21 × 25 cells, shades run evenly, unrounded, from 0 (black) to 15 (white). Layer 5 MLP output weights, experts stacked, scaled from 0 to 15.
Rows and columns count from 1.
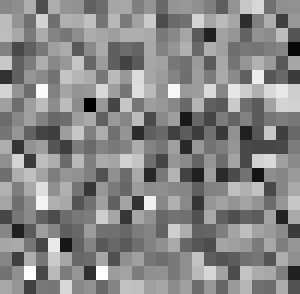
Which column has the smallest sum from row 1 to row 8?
2
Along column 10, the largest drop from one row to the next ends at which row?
8
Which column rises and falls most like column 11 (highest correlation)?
24
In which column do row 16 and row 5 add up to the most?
9
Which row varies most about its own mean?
20
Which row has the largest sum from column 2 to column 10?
7
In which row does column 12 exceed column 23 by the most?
6
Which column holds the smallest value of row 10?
21
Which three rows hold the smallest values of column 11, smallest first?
16, 5, 18
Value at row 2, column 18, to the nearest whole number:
10
